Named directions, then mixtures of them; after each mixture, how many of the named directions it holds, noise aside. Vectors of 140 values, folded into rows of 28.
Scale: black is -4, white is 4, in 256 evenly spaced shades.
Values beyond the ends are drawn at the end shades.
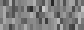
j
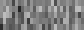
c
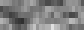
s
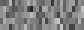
one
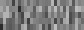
one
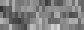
two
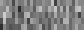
one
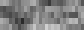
one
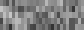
three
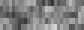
two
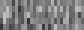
one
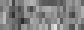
three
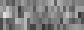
two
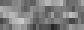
one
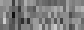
three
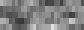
one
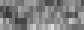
two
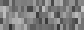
two
